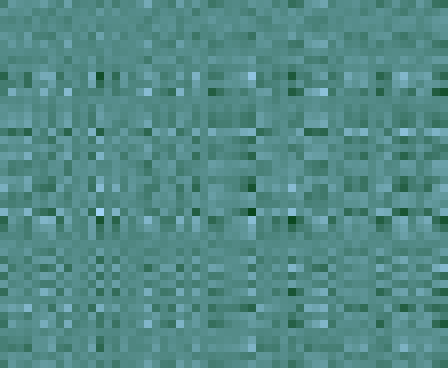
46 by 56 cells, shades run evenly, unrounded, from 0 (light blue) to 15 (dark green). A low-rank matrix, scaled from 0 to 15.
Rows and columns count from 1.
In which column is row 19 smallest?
19
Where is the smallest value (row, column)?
27, 13
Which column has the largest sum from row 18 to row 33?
32
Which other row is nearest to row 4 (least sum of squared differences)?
42
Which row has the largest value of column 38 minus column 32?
28
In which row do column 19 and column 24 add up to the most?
17
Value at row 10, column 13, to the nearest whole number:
14
